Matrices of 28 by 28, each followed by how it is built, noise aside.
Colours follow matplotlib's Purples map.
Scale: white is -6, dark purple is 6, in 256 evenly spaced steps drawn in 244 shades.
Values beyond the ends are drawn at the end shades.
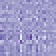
low rank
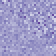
upper triangular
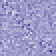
banded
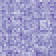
blocks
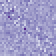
banded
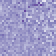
upper triangular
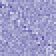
banded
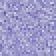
noise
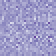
low rank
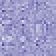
low rank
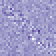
banded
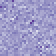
block diagonal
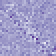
banded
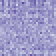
blocks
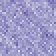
Toeplitz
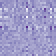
low rank
